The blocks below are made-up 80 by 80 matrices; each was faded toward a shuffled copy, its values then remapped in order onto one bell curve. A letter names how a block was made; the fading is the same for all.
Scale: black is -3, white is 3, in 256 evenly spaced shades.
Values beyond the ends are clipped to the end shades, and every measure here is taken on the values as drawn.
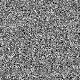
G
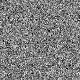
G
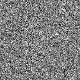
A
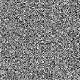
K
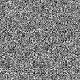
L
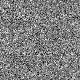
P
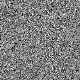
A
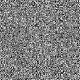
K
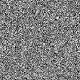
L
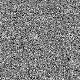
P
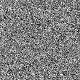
P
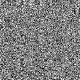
L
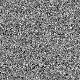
G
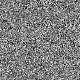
G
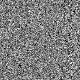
A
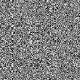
K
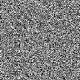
L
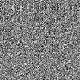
L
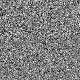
P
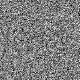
A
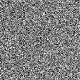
L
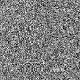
L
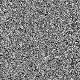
A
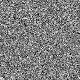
P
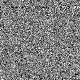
P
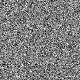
G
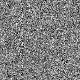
A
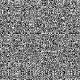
K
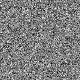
G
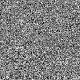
L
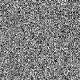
L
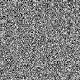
L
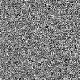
L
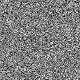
P
